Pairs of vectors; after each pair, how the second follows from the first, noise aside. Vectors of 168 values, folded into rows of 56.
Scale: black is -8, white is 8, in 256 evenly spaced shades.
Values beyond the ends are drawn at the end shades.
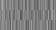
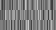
negated, scaled up.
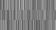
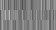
wrapped around.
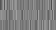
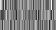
negated, scaled up.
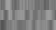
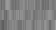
shrunk.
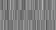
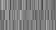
negated.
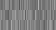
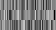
wrapped around, negated, scaled up.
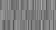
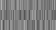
wrapped around.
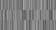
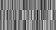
negated, scaled up.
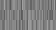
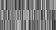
wrapped around, negated, scaled up.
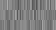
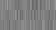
shrunk.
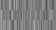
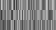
negated, scaled up.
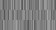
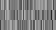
reversed, scaled up.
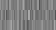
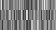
reversed, scaled up.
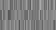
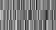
reversed, scaled up.
